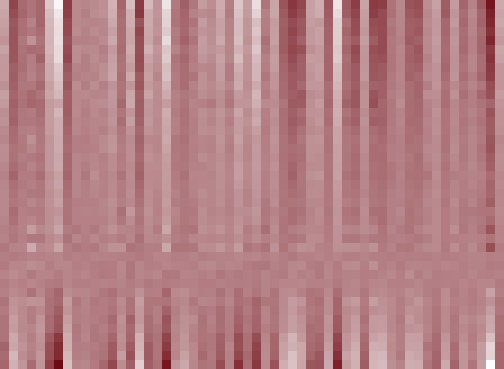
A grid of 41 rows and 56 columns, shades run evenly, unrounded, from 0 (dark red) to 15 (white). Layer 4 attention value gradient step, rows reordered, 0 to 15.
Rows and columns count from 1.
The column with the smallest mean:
55
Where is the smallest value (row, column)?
41, 7
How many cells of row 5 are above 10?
6
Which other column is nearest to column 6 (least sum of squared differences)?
27
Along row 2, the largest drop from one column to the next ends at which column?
8
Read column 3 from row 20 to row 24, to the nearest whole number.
7 7 7 7 7
